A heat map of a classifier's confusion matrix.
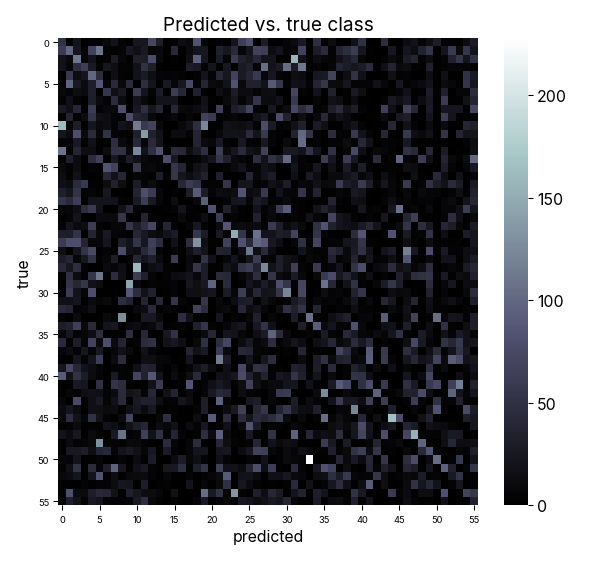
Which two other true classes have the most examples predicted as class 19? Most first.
10, 54
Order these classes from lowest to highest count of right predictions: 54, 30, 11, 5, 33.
54, 5, 33, 30, 11
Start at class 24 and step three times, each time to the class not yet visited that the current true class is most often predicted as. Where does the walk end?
32
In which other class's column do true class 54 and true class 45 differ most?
23
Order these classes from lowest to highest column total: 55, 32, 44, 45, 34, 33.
45, 33, 44, 34, 32, 55
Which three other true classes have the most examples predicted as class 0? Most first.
10, 13, 40
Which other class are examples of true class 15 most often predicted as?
6
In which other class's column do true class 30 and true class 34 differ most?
9
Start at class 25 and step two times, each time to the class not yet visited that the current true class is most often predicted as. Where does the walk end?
40
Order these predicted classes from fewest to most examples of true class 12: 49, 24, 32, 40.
49, 24, 40, 32
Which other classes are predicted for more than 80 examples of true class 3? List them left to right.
27, 30, 32
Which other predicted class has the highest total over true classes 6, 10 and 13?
0
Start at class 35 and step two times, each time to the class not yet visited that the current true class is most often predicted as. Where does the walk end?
5
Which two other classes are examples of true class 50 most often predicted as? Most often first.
33, 47
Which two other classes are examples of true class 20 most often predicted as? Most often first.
45, 30
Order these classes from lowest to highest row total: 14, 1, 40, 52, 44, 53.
53, 52, 44, 40, 14, 1
